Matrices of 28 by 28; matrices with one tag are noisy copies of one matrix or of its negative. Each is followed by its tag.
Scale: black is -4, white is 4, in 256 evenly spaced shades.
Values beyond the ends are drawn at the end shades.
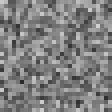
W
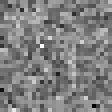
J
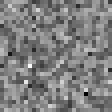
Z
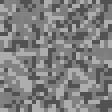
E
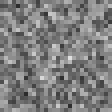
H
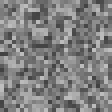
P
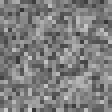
W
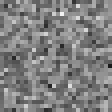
E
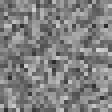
E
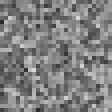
E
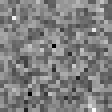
W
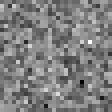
P
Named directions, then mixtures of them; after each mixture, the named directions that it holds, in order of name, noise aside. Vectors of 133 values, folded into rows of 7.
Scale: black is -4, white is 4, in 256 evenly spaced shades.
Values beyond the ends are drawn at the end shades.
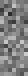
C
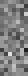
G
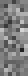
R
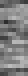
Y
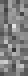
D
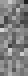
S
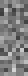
C, D, G.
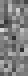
D, R, S.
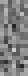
D.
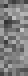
R, Y.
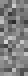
C.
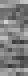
Y.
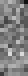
G, S, Y.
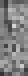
D, R, Y.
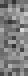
R, Y.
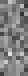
D, G, S.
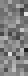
G.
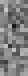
D, S.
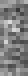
D, R, Y.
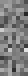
C, G, S.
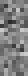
C, R, S.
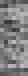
R, Y.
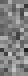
G.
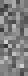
C, D.
